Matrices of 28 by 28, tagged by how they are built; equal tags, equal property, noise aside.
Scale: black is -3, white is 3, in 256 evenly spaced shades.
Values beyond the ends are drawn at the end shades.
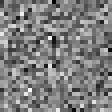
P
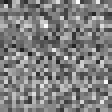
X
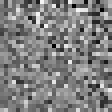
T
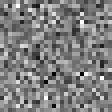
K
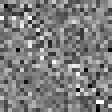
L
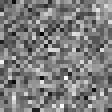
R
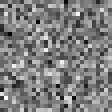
P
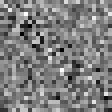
L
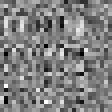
K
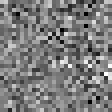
T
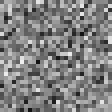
P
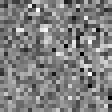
T
